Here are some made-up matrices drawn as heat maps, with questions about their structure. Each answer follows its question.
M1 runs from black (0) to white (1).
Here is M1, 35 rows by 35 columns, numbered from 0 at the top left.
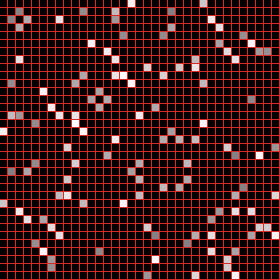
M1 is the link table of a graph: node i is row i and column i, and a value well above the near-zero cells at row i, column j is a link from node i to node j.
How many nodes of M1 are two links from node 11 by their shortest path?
3
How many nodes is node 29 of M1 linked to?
6
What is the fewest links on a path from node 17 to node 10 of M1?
3
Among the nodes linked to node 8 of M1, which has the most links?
node 24
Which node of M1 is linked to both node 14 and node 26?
node 2
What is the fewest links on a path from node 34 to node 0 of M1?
7
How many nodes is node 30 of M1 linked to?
2
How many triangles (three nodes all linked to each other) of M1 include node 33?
1
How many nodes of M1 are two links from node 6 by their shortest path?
3
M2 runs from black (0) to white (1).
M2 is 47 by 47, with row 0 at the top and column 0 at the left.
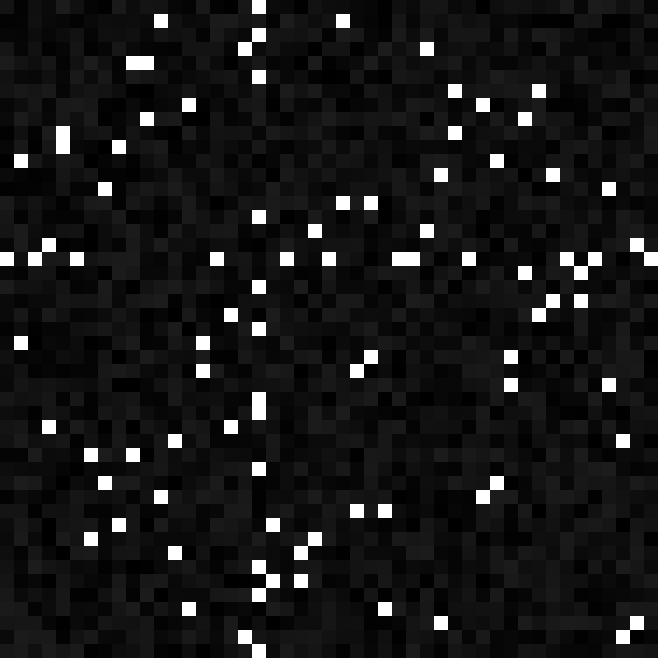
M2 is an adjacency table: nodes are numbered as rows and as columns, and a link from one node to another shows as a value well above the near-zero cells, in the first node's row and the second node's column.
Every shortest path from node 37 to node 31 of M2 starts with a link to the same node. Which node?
node 19
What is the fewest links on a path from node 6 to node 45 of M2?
7
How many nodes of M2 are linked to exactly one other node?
12
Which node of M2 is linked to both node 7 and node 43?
node 13
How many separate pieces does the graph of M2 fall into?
3
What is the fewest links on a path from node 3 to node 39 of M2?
6
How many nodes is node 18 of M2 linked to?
12
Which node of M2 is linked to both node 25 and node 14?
node 26
